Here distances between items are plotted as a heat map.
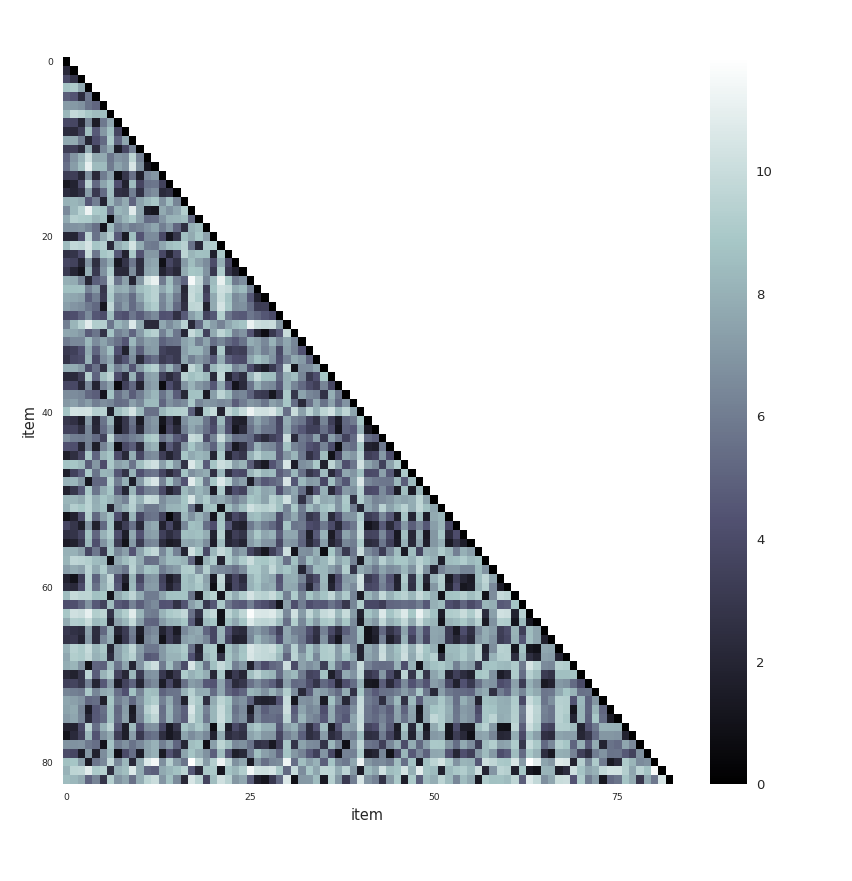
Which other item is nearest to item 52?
14
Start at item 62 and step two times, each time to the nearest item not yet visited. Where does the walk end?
15
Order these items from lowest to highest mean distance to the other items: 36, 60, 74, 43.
60, 36, 43, 74
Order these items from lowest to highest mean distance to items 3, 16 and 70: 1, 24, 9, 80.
9, 80, 24, 1
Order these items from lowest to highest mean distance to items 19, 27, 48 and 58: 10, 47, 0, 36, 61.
10, 0, 47, 36, 61
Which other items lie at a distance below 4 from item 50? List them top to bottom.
32, 39, 58, 72
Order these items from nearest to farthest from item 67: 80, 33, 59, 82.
33, 59, 82, 80
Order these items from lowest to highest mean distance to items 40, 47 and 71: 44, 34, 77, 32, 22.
77, 34, 44, 22, 32
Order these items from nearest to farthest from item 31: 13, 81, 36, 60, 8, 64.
13, 8, 60, 36, 64, 81
